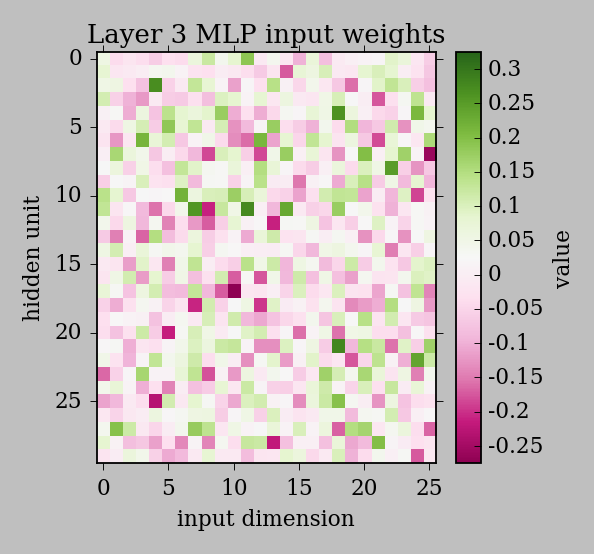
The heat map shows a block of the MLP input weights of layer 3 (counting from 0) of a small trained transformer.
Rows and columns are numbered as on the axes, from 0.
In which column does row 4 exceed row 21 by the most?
24
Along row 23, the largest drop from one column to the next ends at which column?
8
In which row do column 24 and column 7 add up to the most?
22
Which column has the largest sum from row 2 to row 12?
9
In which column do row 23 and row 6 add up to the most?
3
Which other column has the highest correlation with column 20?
1
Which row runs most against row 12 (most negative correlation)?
5
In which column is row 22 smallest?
19
